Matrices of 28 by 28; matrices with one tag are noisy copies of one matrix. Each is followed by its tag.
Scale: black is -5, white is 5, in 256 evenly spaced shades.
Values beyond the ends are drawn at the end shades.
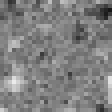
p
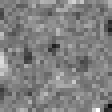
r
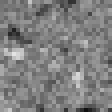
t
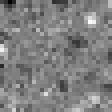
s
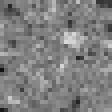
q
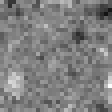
p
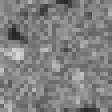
t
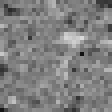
q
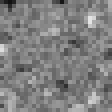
s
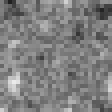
p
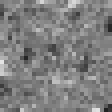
r
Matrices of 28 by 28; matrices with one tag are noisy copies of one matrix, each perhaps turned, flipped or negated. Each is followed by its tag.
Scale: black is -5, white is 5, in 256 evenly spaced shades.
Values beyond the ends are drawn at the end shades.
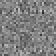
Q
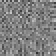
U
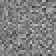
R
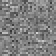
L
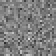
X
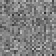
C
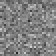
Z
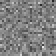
Z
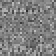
Q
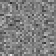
Q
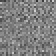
U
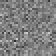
X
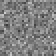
Z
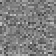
L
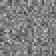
Z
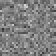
Z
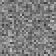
Q
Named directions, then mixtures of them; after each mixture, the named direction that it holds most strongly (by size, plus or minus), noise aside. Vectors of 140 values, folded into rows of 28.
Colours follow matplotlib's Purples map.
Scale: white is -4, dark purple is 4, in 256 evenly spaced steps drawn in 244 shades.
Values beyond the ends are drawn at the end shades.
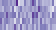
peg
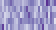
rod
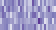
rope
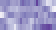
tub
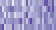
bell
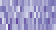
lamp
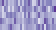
rope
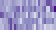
tub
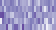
rope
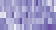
tub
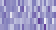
rope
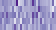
peg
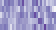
rope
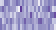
lamp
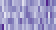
rod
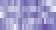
tub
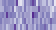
peg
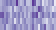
peg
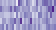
peg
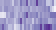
tub
